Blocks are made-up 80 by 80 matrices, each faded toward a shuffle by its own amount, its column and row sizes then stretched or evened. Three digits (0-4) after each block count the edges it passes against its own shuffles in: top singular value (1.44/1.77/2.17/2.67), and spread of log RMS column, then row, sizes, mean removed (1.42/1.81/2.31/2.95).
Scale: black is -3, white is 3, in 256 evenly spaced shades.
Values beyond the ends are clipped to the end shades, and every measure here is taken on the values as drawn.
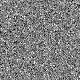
0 0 0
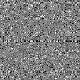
3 0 2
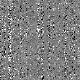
0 4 1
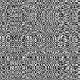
4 3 4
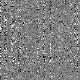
0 4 2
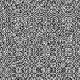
4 0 0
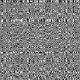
4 3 4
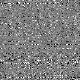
0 2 4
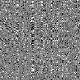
3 3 1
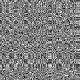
4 0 1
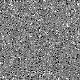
1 1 1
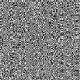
3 3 0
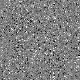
0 2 0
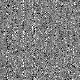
1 3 0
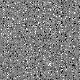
0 3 1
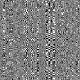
4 4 0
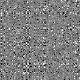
3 3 2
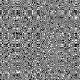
4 2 2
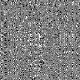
3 3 1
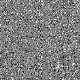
1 2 1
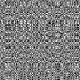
4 2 3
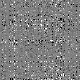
0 4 3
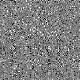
2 2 0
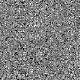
2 2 2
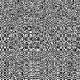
4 2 3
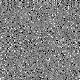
2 0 1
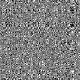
3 1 2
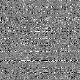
2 1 4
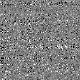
0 3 3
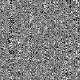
2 4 1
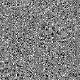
1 3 1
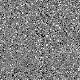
0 2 1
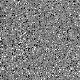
1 2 1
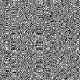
4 1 1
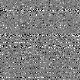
1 2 4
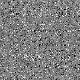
0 1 2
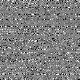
2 0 4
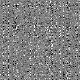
1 4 2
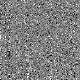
0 3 1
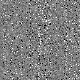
0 3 0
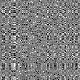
4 3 2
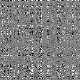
3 4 4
